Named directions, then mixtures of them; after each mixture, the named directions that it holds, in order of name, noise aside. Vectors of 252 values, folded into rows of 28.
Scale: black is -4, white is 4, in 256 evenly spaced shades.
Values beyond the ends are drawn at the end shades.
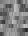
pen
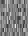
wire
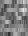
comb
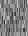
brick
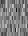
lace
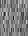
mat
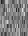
comb, lace, wire.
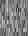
brick, lace, wire.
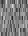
brick, lace.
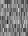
comb, wire.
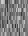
lace, wire.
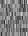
brick, pen, wire.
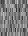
brick, lace.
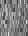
brick, comb, mat.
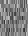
brick.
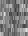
mat, pen.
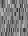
brick, lace, mat.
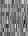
comb, wire.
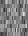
comb, lace, pen.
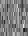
brick, pen, wire.
